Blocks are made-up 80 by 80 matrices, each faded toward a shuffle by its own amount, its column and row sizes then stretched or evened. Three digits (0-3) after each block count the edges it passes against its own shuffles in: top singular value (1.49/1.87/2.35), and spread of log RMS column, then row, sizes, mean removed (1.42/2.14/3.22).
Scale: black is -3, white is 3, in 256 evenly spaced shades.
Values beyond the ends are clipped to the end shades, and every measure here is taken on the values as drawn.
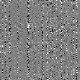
1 3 1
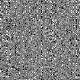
2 2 0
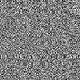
2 0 1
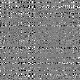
2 2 3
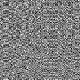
3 0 1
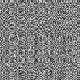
3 0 1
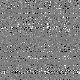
1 1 3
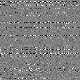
3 1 3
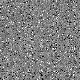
1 1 0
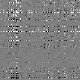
3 2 3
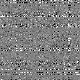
1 1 3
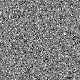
1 0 0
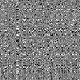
3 1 2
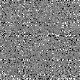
1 1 2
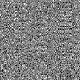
2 1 0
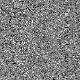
1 1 1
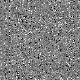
0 2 0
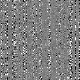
2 3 0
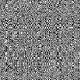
3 2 1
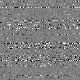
2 0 3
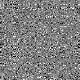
2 1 2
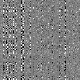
3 3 1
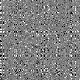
3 2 1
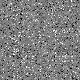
1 0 0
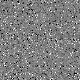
0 1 1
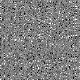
1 2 1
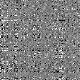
2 2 2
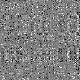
2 1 1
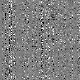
0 3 1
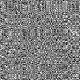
3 1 0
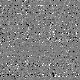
0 1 2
